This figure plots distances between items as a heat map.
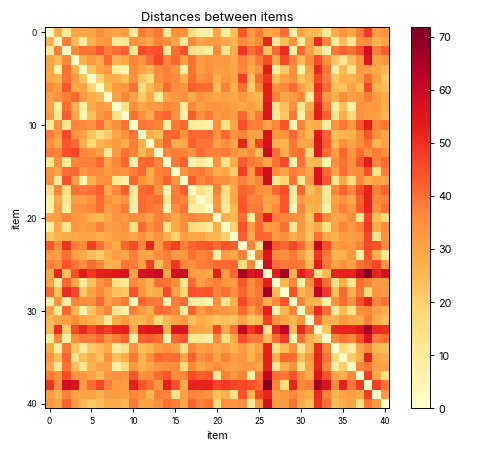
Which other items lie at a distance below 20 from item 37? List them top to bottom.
20, 24, 40
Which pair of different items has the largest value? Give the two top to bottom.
26, 38
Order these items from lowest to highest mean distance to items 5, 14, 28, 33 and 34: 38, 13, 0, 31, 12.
0, 31, 12, 13, 38
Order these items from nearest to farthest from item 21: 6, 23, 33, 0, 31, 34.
0, 33, 31, 34, 6, 23
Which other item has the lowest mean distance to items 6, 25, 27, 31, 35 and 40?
34
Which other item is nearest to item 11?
6
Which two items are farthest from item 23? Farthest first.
26, 32
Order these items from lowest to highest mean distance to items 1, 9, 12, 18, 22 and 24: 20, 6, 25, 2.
20, 6, 2, 25
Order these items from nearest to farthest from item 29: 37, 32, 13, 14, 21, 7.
14, 21, 32, 7, 13, 37
